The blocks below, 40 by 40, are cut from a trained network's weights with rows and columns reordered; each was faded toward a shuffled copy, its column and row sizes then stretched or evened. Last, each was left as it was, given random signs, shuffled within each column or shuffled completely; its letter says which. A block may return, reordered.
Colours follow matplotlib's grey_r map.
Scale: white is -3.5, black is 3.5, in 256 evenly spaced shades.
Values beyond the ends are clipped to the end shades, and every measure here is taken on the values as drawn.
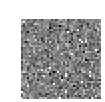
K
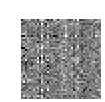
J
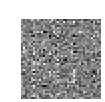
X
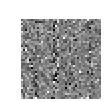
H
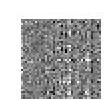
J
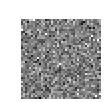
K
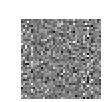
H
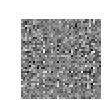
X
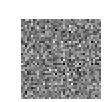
X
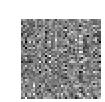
J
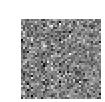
H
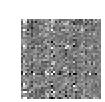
J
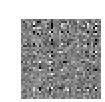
X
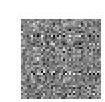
J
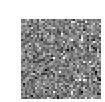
K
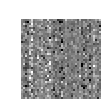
H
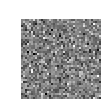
K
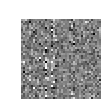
H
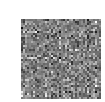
J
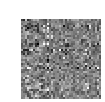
J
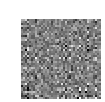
J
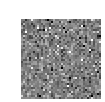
K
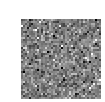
K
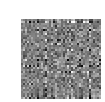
J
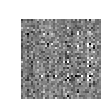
J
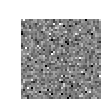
K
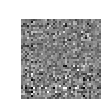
X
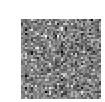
X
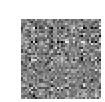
J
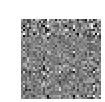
J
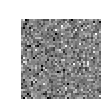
K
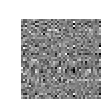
J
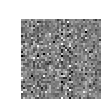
H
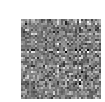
J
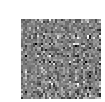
J
